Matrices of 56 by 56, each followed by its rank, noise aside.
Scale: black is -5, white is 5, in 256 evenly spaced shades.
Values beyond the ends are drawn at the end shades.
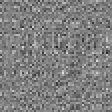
six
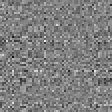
six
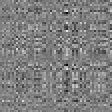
three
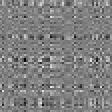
three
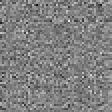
six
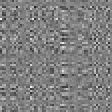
three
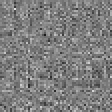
eight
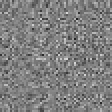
six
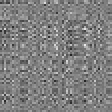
four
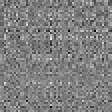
four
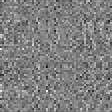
eight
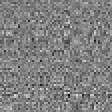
six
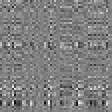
three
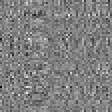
six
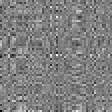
four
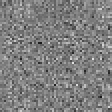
eight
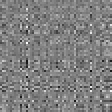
three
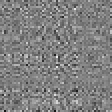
six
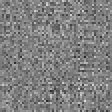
eight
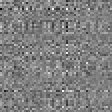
four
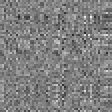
six
